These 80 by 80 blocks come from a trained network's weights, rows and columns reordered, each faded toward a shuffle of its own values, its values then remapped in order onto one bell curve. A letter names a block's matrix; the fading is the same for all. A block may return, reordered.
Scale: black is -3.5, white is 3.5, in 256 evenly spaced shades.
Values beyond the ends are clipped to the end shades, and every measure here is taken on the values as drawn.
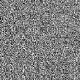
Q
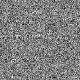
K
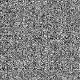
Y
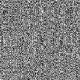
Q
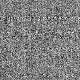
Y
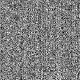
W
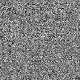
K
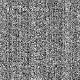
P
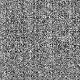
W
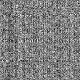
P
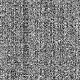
P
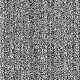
P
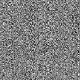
Q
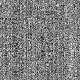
P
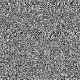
K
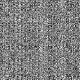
P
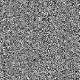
Q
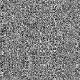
Q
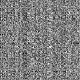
P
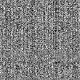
P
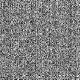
W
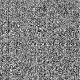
W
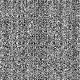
P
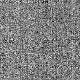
W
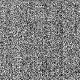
W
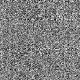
Y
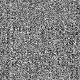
Y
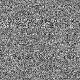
K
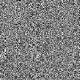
Q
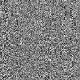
Q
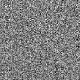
Q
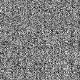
Y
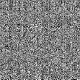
W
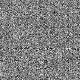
Y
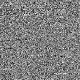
K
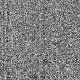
Y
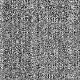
P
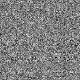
K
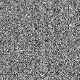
Y
